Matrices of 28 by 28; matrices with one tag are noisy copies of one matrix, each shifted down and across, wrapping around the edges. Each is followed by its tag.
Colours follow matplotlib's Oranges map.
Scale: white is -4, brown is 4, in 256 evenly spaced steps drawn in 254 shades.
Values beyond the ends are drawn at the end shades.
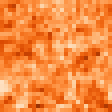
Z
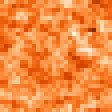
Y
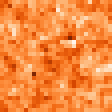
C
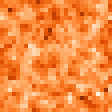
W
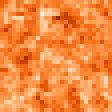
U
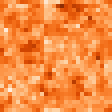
U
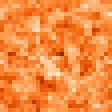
Y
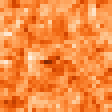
U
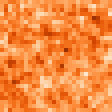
W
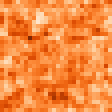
Z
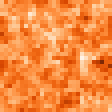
U
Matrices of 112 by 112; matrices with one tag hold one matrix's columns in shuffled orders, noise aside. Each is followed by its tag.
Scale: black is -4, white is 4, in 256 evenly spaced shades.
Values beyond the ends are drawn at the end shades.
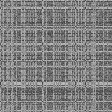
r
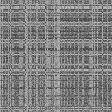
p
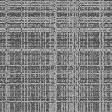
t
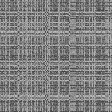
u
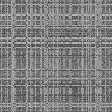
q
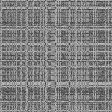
r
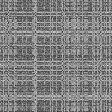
u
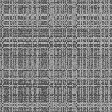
q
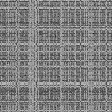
r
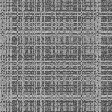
u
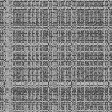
r
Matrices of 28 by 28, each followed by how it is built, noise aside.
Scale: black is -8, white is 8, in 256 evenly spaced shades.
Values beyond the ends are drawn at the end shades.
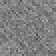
Toeplitz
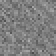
Toeplitz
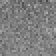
smooth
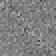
banded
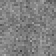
smooth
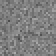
noise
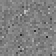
sparse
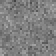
smooth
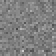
low rank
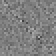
banded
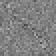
banded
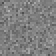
noise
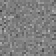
uneven columns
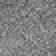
smooth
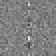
uneven columns
